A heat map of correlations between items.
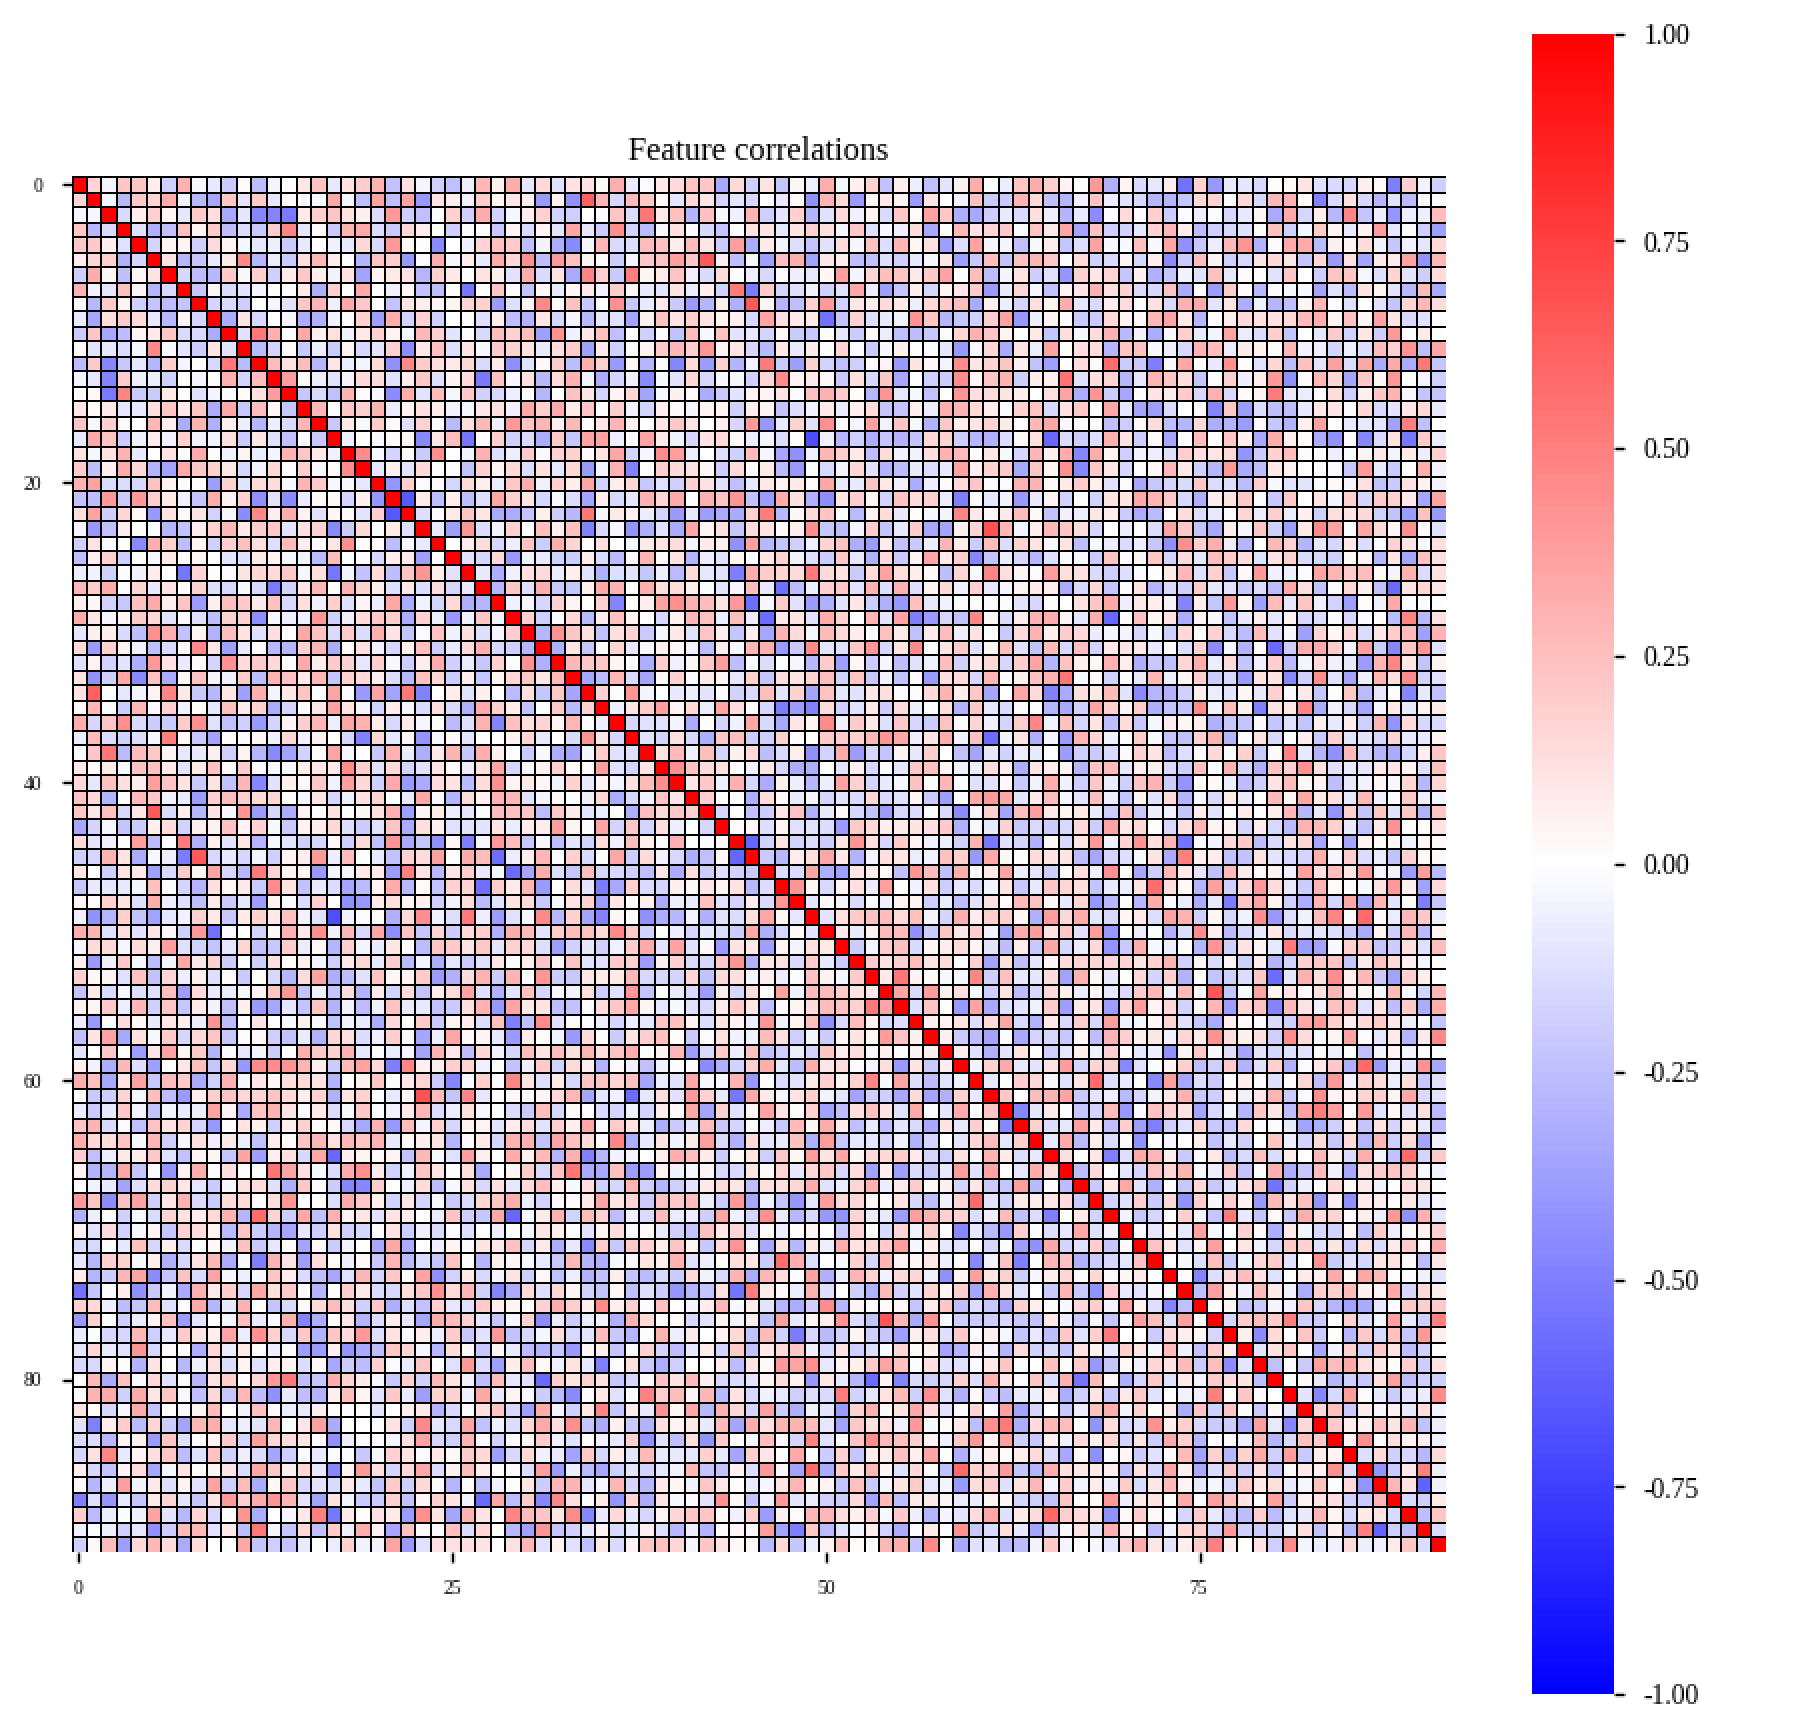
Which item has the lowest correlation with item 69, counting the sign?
29
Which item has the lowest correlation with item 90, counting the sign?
87
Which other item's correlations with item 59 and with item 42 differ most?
5
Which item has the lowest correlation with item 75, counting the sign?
73
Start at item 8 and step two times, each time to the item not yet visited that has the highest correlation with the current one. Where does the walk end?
74
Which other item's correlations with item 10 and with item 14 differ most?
3
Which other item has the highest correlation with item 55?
53
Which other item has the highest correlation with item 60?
68
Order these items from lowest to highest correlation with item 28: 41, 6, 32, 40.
6, 32, 41, 40
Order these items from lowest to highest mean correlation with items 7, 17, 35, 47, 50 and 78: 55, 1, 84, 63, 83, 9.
83, 84, 9, 55, 63, 1
